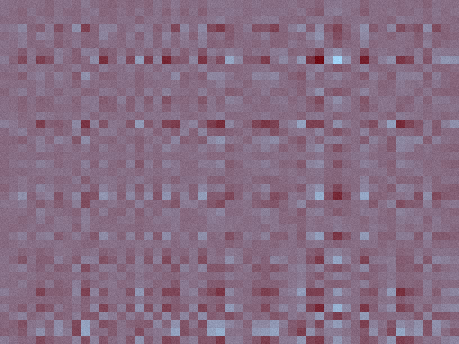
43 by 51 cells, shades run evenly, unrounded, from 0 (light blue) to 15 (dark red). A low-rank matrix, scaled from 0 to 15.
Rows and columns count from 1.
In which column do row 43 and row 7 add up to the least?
38
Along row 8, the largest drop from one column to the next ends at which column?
37
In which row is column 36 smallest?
25
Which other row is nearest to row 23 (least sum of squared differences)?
36
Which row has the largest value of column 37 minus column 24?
42
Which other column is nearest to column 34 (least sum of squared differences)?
44
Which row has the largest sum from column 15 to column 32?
16
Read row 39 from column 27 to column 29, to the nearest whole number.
6 8 8
